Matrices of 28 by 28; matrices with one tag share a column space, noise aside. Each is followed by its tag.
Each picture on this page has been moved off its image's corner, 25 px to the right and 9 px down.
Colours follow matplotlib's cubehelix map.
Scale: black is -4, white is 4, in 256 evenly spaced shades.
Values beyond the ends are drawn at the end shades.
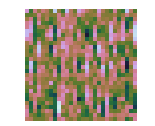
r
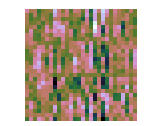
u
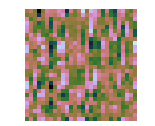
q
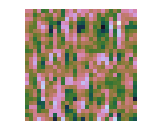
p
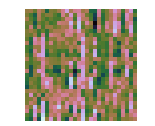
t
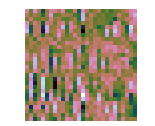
u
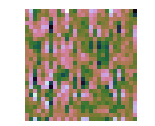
q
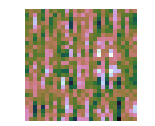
t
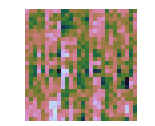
t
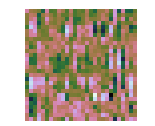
u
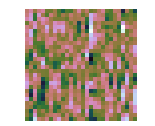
p
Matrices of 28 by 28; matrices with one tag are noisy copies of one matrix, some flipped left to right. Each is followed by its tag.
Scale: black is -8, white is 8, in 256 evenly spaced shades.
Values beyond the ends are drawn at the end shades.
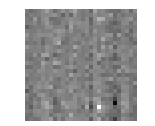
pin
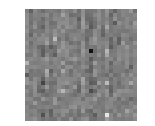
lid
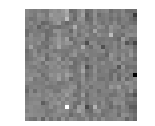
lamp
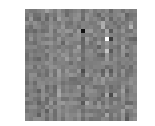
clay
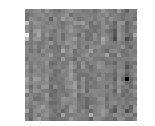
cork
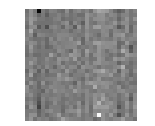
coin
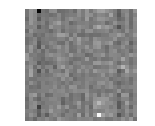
coin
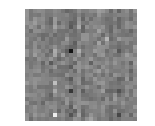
lid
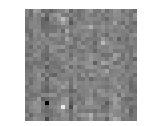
pin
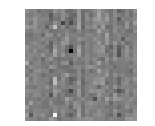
lid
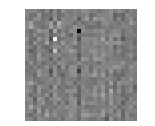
clay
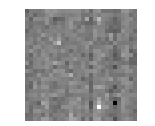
pin
